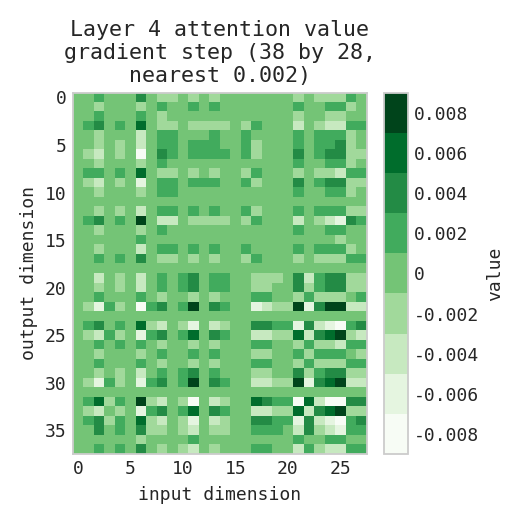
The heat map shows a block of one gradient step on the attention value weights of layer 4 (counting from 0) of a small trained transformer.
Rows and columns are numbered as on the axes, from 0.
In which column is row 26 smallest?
25
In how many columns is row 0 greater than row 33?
11
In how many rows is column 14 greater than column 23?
10
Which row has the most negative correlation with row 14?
2
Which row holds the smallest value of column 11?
32
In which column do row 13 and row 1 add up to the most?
6
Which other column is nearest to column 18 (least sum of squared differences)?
22
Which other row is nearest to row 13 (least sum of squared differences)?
3
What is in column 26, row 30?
-0.004
